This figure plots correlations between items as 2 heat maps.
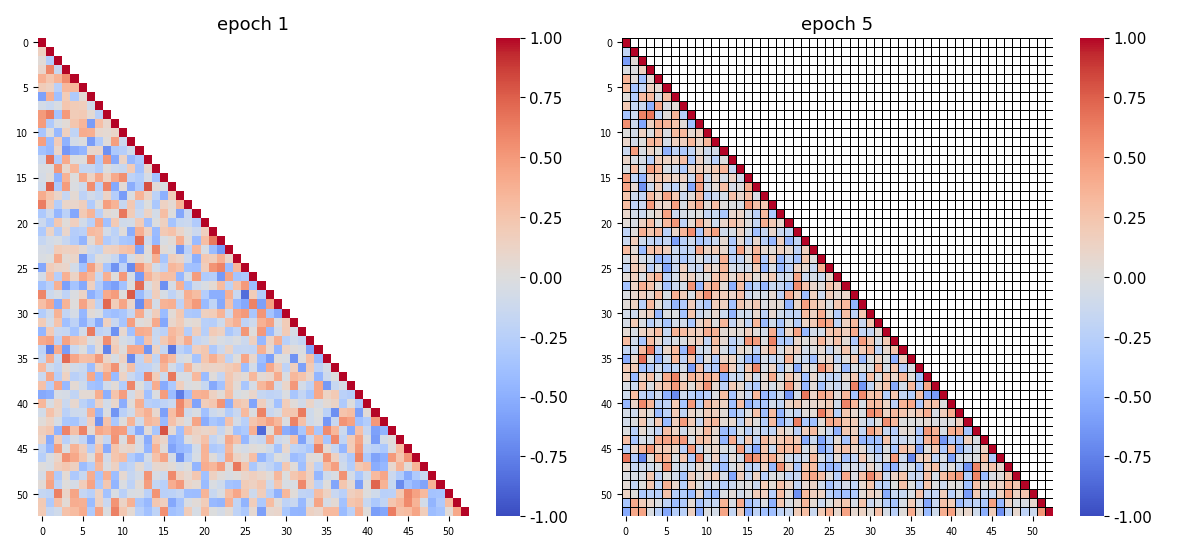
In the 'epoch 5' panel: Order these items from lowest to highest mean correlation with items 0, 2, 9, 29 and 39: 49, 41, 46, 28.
28, 49, 41, 46
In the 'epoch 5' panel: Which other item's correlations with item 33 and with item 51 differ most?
18
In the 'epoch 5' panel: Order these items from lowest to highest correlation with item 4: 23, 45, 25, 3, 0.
25, 3, 45, 23, 0
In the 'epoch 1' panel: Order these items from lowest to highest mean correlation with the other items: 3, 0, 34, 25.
34, 25, 0, 3
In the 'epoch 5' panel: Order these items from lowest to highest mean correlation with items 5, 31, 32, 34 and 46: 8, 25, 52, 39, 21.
52, 39, 25, 21, 8
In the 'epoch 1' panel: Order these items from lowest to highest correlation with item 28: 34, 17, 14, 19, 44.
17, 34, 14, 19, 44
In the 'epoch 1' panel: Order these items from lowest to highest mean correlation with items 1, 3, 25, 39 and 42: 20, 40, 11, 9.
11, 9, 40, 20
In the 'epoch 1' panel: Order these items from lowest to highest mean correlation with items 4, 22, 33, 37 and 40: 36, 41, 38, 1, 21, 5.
38, 5, 41, 36, 21, 1
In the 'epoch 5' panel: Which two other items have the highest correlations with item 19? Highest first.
47, 5
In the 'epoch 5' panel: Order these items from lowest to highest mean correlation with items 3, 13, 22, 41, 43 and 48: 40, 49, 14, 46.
46, 14, 49, 40
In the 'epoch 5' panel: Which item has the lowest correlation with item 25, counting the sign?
5
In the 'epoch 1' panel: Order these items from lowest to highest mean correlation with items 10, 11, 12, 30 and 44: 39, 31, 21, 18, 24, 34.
18, 21, 24, 31, 39, 34
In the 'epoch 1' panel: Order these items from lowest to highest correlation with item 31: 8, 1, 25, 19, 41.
25, 1, 19, 8, 41
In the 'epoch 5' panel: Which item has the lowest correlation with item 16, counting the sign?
2
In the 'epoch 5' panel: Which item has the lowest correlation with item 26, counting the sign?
43
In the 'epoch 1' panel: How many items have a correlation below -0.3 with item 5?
8
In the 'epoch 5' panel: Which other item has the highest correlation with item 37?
6
